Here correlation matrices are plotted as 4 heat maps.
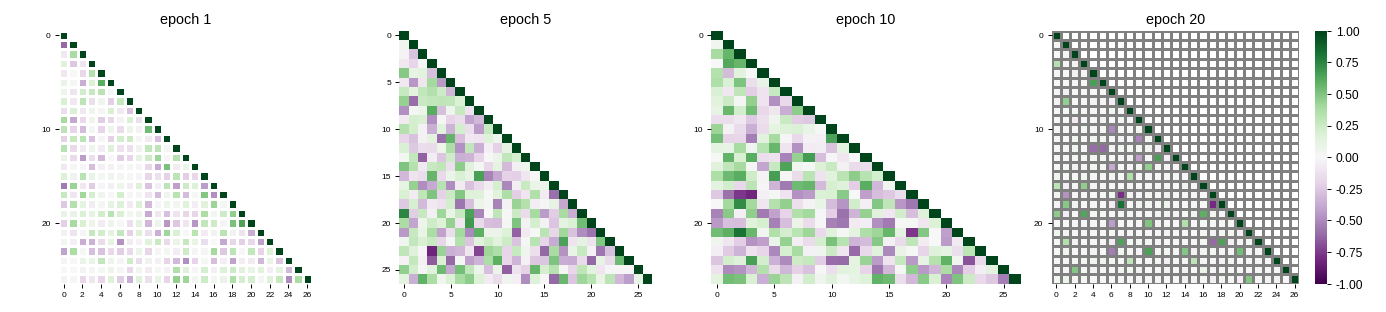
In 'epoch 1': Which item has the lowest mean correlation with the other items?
24
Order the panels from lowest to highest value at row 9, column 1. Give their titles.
epoch 1, epoch 10, epoch 20, epoch 5
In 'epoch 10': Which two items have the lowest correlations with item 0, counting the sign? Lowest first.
19, 20
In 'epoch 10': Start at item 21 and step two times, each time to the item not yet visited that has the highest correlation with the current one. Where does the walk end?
18
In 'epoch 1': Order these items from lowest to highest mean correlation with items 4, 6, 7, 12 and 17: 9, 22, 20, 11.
22, 20, 9, 11
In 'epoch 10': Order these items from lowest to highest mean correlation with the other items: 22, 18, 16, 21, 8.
22, 16, 18, 8, 21
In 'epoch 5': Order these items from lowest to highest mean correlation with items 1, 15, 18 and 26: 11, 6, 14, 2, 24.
24, 11, 2, 6, 14
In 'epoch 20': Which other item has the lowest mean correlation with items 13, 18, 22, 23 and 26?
17
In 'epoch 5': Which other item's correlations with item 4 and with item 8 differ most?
23
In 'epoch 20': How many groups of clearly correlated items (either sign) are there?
8
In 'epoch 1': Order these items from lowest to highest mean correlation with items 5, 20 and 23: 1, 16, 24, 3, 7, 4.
7, 24, 3, 4, 16, 1
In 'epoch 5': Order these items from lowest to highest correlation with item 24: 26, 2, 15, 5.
5, 26, 15, 2
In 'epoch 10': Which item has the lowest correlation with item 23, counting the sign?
12
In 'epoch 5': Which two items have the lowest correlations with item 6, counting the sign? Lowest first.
18, 12
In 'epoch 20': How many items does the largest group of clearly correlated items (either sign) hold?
5
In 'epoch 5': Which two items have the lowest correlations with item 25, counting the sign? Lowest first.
11, 5
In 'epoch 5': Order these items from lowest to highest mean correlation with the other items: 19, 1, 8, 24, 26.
24, 8, 1, 26, 19
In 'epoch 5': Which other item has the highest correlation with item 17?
22
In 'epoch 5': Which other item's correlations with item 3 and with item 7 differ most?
21
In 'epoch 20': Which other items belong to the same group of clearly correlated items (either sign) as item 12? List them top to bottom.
4, 5
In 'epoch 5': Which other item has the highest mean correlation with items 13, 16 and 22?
1
